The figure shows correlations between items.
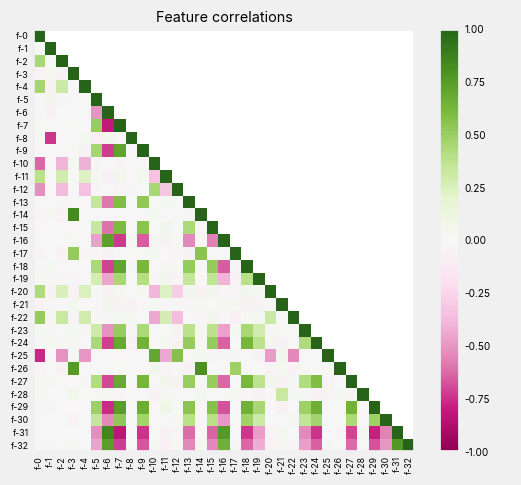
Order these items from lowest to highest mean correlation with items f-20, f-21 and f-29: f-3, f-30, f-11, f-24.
f-3, f-11, f-30, f-24
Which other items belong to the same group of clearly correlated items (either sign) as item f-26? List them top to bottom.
f-3, f-14, f-17
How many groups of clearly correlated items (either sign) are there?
5
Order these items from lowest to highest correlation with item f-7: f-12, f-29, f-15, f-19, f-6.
f-6, f-12, f-19, f-15, f-29
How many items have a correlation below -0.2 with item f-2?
3
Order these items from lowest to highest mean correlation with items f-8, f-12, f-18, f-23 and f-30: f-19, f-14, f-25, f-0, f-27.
f-0, f-14, f-25, f-19, f-27
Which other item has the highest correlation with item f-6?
f-31
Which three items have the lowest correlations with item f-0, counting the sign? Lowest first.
f-25, f-10, f-12
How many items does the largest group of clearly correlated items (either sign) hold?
16
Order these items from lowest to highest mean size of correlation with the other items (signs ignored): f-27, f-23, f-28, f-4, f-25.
f-28, f-4, f-25, f-23, f-27
